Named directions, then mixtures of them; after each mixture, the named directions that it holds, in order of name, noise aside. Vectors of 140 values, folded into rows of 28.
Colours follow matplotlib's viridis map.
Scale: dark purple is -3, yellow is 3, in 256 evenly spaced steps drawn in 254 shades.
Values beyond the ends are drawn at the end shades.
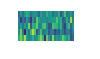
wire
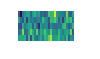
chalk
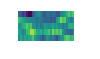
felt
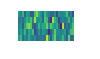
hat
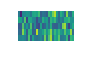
chalk, wire.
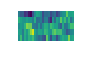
felt, hat.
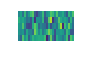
hat.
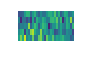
chalk, wire.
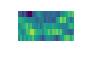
felt.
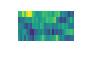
felt.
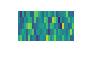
chalk, hat.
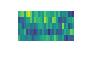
felt, hat.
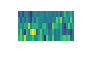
felt, wire.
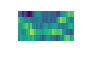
felt.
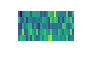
chalk.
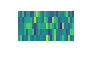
hat.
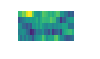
felt.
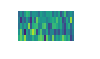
wire.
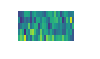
chalk, wire.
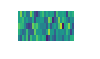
chalk, hat.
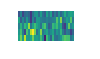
felt, wire.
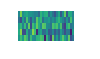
chalk, wire.
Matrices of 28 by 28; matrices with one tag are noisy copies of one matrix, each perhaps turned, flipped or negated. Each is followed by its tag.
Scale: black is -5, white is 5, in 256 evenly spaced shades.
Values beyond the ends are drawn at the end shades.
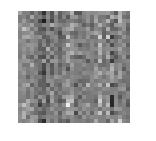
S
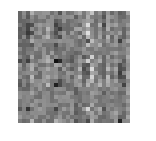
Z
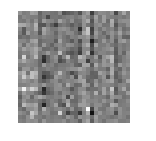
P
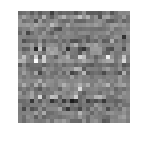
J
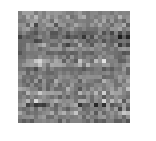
S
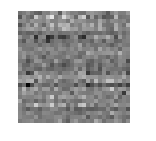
P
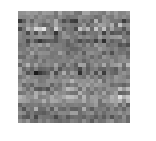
S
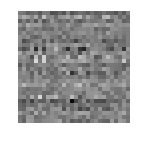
J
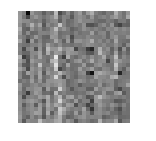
Z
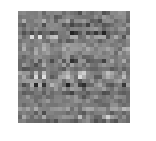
J
